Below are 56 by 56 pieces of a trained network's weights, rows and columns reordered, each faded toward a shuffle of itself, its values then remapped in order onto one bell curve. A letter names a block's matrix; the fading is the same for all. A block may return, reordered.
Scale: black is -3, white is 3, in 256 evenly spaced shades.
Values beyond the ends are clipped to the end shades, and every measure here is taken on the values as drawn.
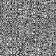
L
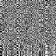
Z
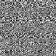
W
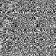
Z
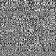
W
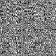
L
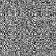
Z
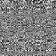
W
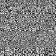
W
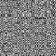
L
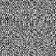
L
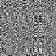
L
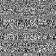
W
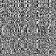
Z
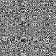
W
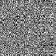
Z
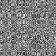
L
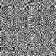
L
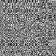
L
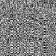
Z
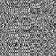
L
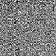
L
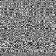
W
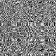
Z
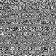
W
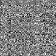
W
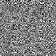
W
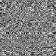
W
